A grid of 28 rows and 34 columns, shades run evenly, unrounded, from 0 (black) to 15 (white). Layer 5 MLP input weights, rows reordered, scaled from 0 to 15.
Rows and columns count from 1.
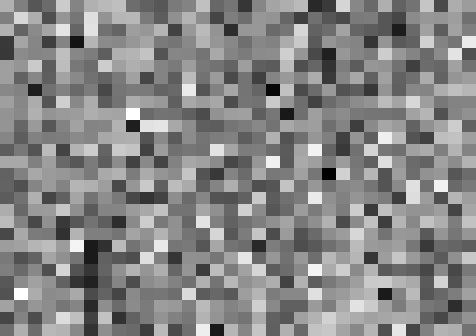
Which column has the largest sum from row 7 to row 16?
14
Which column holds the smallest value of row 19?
9
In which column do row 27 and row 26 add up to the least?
7
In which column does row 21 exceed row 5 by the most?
12
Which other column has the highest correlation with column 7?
31
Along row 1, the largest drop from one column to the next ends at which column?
23
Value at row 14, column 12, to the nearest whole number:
4
